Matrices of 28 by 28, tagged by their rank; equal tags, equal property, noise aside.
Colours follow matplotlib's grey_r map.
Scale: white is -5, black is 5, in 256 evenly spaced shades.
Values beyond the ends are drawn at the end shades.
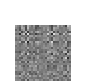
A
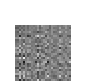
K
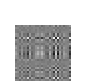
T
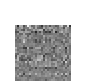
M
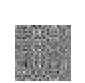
M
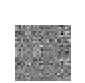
M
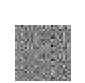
M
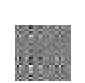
T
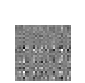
A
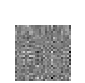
K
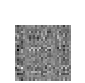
M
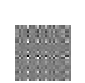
T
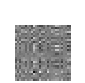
K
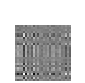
T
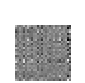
A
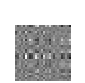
A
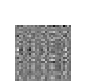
K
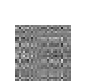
A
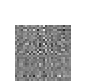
K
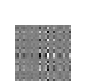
T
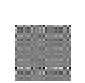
T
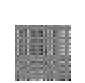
T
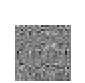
M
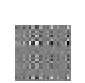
T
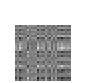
T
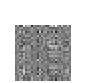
K
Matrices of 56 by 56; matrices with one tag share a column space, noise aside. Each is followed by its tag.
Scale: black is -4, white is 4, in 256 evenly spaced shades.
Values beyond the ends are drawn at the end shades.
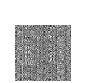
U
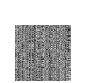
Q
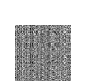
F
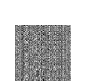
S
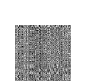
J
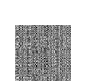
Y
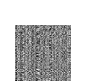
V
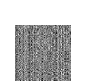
V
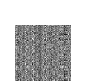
S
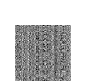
S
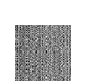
Y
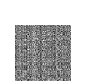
S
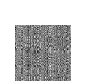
Y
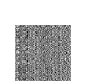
U
